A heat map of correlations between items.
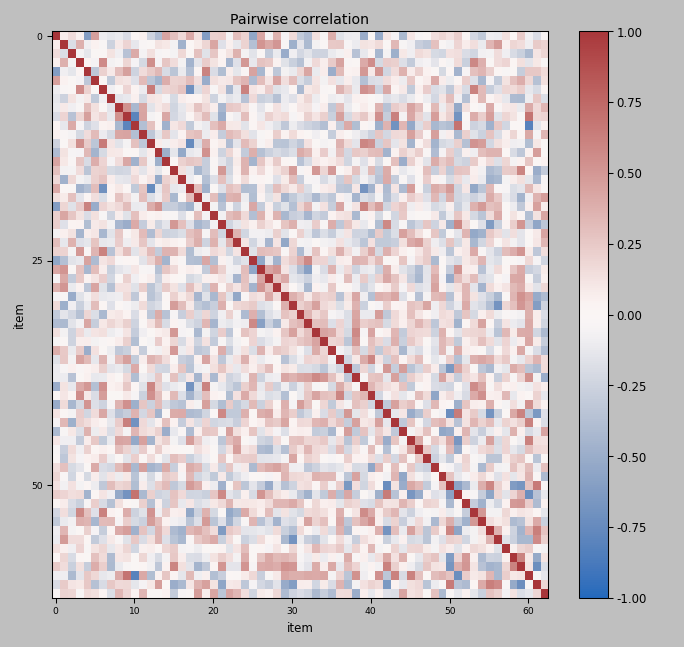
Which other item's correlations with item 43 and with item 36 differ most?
29
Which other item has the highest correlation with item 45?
60
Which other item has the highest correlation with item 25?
32
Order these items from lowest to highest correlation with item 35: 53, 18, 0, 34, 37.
18, 37, 53, 34, 0
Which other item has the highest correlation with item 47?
30
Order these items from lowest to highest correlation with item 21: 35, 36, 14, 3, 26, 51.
36, 14, 3, 26, 35, 51
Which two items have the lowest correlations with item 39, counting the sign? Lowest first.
17, 0
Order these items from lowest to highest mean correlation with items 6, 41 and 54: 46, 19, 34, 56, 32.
56, 46, 34, 32, 19
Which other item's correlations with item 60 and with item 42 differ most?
51
